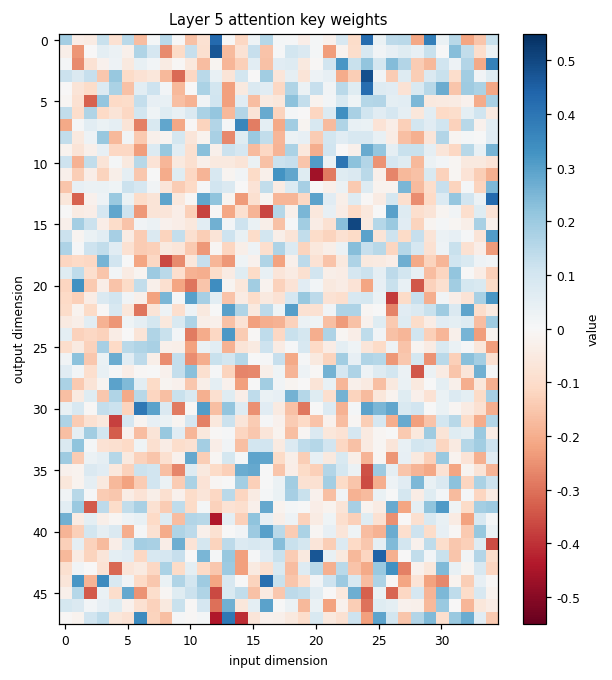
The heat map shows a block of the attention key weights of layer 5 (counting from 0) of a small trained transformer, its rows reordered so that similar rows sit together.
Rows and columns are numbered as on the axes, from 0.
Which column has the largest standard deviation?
24
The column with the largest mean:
16
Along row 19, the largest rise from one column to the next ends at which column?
31
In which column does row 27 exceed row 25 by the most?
10
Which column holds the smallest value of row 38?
2
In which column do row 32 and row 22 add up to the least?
6
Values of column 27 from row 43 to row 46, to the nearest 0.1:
-0.3 -0.2 -0.1 0
